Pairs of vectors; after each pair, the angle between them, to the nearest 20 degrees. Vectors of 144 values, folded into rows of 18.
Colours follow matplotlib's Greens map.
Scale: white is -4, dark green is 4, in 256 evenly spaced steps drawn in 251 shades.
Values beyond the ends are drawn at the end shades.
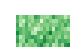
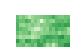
60 degrees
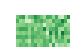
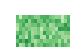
100 degrees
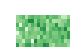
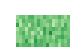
60 degrees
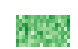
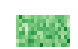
160 degrees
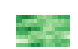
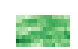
160 degrees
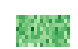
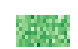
140 degrees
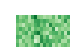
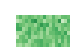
100 degrees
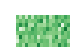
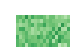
140 degrees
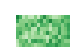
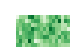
120 degrees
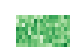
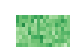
160 degrees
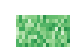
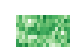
40 degrees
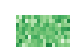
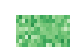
140 degrees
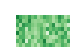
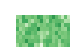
100 degrees
